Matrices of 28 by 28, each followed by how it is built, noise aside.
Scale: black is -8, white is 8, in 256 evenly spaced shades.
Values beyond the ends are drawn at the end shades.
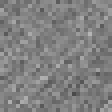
Hankel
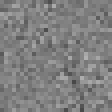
block diagonal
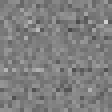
uneven rows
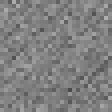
Hankel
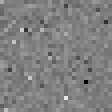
sparse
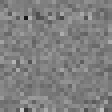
uneven rows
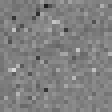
sparse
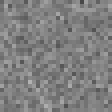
noise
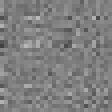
low rank
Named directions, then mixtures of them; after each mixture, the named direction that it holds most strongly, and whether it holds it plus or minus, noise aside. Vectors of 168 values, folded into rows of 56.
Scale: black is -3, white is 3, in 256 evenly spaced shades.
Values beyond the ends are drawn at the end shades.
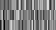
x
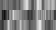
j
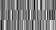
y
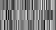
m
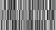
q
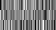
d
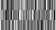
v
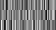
q, minus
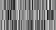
q, plus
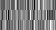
y, plus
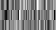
v, plus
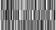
v, plus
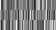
y, plus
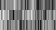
j, minus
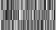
v, plus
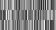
m, minus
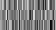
q, plus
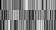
j, plus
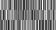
d, minus
